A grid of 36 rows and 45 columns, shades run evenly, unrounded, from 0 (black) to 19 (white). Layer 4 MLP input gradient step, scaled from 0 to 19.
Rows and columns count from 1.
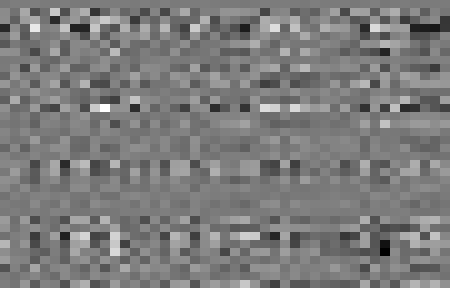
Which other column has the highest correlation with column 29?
12
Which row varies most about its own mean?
4
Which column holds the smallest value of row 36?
28
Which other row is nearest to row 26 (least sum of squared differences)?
35
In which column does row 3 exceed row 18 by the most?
11
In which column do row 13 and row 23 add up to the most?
14
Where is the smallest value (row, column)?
32, 39
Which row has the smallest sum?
7
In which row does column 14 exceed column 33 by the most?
13
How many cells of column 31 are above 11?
5
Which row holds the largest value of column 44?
30
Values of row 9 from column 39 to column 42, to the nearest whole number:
6 10 8 7
